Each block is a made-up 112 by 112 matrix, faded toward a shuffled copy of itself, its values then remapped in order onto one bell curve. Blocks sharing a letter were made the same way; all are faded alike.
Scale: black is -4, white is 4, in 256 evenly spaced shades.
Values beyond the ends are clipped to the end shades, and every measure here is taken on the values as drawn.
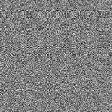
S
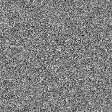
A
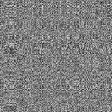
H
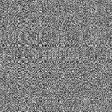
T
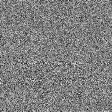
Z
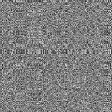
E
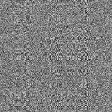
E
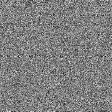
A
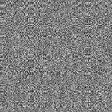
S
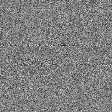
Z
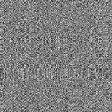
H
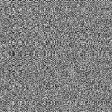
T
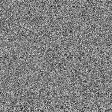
A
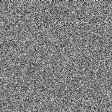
A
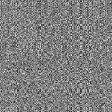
E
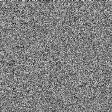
Z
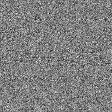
A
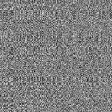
H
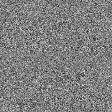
A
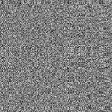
H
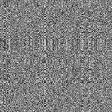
E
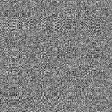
T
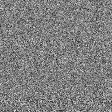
A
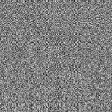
H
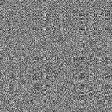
H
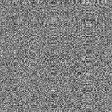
H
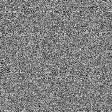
A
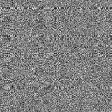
S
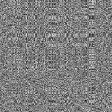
E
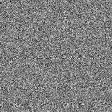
Z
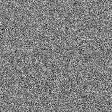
Z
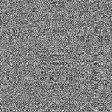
S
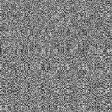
H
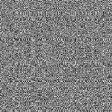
E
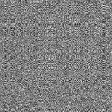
T
